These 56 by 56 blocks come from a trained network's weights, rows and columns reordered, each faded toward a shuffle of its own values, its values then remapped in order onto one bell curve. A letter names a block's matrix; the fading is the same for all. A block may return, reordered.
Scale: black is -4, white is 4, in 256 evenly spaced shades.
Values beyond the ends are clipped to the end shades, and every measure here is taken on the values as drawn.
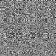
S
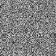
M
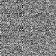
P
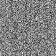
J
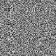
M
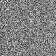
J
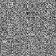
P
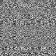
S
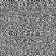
S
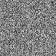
J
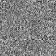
M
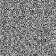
J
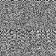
S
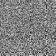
P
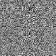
P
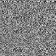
M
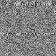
M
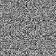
P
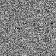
J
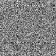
P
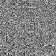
J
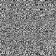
S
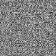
S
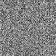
J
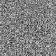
J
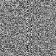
P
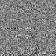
S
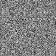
J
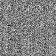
J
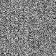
J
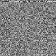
M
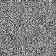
M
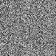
J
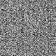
J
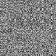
P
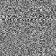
M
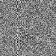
P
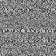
S
